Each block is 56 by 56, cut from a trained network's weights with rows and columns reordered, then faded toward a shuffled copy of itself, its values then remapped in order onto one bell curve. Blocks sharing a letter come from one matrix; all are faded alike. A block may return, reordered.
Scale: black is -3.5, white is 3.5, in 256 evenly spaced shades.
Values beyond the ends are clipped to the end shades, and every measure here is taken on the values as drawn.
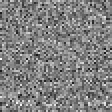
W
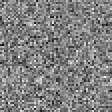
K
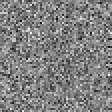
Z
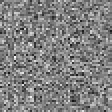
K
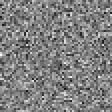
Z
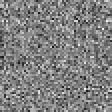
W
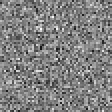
W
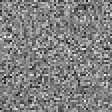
W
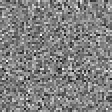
W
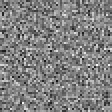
Z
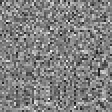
K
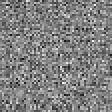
K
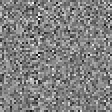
K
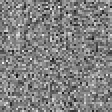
W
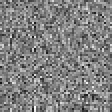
K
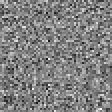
Z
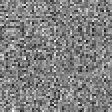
K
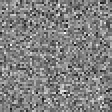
Z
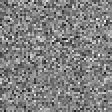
Z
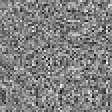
K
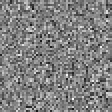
Z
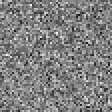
Z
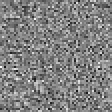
W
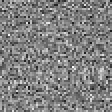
K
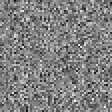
Z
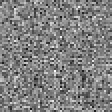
K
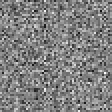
K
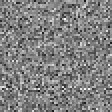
W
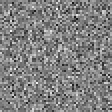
Z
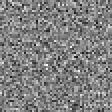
W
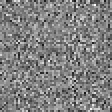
K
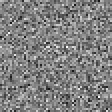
W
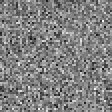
Z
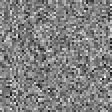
Z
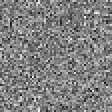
Z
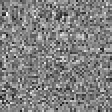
Z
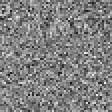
W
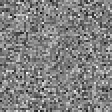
Z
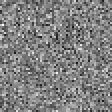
Z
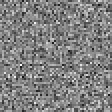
W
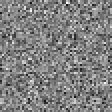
Z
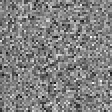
W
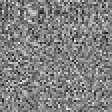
Z
